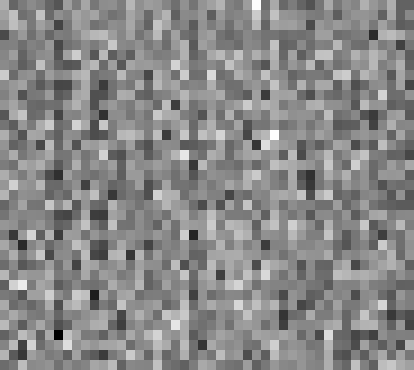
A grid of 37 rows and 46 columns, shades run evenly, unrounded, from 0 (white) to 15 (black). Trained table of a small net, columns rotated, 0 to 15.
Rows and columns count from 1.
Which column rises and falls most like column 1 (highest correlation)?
42
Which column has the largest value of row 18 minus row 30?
6
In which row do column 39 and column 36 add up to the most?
34
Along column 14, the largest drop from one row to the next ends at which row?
8
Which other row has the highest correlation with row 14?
36
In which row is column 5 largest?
15
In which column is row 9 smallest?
31
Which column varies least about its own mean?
16
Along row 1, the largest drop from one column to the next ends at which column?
29
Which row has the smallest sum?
28
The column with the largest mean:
7
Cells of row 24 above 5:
38
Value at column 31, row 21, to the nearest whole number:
6
